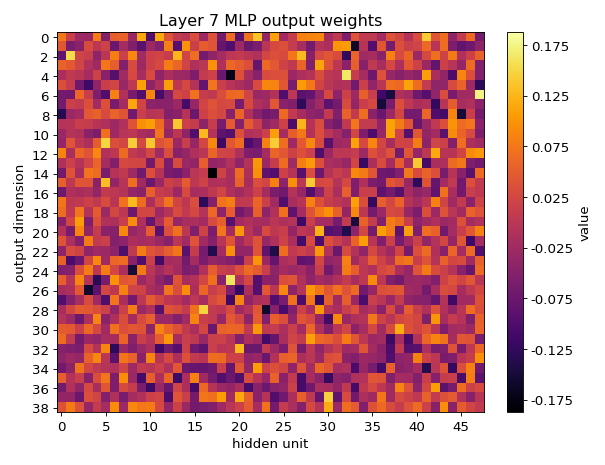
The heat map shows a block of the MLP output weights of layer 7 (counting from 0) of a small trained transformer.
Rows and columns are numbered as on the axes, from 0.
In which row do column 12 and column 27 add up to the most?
5
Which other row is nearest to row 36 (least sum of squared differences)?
19
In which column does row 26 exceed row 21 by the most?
29
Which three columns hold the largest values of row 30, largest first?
38, 22, 11
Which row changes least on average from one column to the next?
16
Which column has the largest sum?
7
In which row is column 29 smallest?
27
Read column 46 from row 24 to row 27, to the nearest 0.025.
-0.075 0.05 0 -0.025
